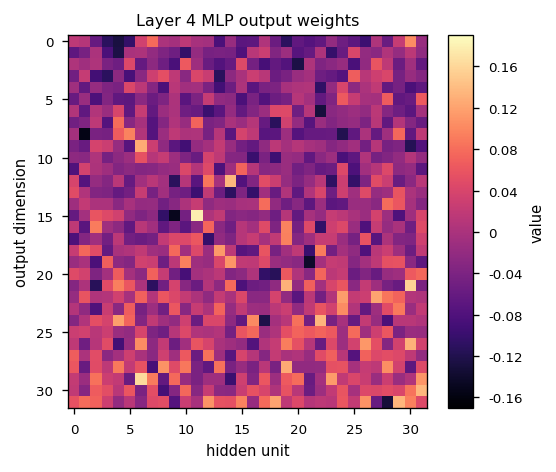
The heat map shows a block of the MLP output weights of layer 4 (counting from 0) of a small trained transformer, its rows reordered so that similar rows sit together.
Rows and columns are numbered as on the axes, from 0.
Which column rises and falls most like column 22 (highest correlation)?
13
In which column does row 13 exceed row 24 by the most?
17
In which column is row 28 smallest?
7
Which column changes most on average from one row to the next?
10
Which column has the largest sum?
19
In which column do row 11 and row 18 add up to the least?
21
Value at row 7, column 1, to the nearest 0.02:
-0.04
